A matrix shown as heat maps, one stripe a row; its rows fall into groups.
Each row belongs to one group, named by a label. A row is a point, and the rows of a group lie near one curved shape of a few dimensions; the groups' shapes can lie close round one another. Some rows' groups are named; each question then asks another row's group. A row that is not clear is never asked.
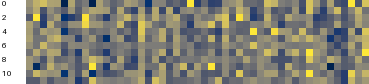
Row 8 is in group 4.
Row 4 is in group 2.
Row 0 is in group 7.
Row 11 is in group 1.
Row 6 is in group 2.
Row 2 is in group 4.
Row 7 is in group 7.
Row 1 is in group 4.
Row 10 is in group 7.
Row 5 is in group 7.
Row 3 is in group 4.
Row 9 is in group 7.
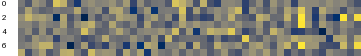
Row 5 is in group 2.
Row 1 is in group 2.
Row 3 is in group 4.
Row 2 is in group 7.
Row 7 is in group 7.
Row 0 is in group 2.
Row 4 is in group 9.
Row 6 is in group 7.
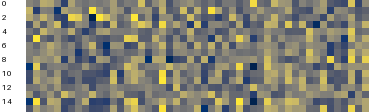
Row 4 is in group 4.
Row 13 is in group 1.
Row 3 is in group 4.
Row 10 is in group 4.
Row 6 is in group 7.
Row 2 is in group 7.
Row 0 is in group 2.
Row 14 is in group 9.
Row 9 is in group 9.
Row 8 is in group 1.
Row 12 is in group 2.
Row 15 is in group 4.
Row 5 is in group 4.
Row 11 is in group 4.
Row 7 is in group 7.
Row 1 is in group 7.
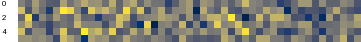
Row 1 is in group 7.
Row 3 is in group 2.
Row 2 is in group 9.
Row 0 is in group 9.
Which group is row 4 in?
9
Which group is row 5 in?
7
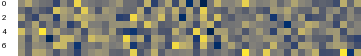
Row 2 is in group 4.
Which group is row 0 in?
2
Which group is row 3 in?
1
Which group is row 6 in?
2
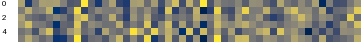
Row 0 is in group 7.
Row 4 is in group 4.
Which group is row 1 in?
2
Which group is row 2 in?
4
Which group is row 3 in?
2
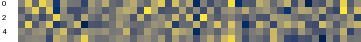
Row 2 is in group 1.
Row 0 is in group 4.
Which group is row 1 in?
1
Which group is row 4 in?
2
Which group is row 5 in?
9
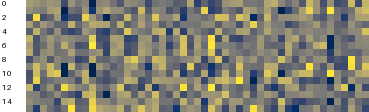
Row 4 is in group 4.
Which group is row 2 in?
4
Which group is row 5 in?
7
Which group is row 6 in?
7
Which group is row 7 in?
7
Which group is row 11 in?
9
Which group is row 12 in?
1
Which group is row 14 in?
9
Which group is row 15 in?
9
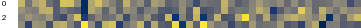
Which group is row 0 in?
7
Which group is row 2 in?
2
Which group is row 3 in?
7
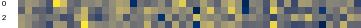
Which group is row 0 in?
2
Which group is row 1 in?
9
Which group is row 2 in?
4
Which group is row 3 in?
9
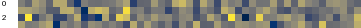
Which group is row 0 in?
2
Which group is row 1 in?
7
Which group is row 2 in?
9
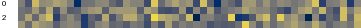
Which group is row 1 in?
1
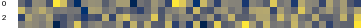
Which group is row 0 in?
2
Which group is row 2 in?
4
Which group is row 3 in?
2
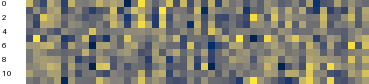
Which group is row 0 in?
4
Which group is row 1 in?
4
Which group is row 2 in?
2
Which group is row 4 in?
1
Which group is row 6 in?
7
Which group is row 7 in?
2
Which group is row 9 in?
1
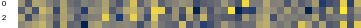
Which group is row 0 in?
2
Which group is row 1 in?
4
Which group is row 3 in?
7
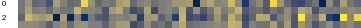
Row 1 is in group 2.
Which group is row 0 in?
9
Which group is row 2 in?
7
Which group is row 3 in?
2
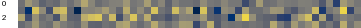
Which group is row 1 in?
2
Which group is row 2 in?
9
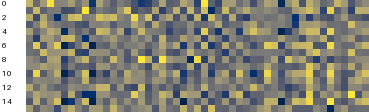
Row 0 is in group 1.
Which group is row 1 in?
2
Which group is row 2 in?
7
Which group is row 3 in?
1
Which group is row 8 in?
4
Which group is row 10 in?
9
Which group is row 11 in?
9
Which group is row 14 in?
9
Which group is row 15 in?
7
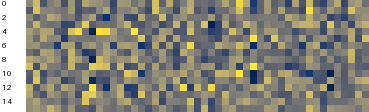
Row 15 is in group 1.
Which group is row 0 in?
4
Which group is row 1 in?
4
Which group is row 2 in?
7
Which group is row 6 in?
2
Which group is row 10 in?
9
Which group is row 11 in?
9
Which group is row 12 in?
7
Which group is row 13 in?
4
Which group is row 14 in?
2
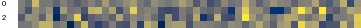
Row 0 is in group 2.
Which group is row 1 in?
9
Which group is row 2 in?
2
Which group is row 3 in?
7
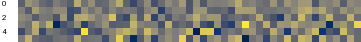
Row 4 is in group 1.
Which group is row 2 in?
4
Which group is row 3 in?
2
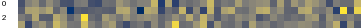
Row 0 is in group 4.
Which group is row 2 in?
1
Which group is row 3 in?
1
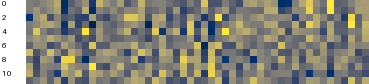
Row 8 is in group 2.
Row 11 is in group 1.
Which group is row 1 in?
9
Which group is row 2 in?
1
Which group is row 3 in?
7
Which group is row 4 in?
2
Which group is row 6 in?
1
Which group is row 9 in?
1
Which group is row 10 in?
7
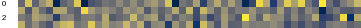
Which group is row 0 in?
9
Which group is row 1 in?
7
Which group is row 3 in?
7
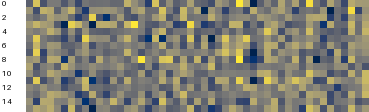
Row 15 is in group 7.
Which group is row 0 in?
4
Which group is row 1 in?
2
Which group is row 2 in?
7
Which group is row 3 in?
7
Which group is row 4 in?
7
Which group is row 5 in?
2
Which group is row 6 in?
9
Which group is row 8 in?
4
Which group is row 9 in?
1
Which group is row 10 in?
7
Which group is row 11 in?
9
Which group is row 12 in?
2
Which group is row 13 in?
7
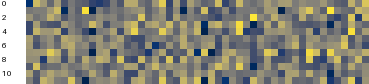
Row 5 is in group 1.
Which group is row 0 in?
4
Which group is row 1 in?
9
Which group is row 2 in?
2
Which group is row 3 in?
9
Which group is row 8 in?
4
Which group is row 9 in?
9
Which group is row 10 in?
7
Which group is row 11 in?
2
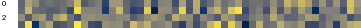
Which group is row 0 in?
2
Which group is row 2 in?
2
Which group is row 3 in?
4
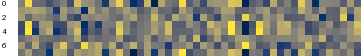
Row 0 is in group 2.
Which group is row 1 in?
7
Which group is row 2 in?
2
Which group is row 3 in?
9
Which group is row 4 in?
9
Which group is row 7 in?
2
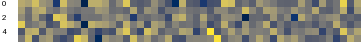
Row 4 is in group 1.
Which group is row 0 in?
7
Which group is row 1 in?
2
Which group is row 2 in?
2
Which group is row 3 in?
7
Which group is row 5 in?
4
